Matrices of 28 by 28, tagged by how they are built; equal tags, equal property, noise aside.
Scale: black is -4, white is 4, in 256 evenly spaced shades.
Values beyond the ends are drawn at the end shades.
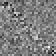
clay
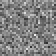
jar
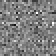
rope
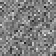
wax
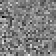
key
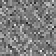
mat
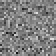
rope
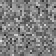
jar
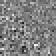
key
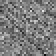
mat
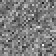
wax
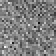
mat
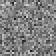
jar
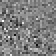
key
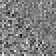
key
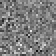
key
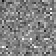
rope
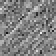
wax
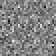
jar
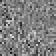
key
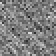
mat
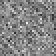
mat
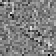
clay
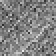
wax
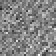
wax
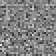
jar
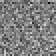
jar
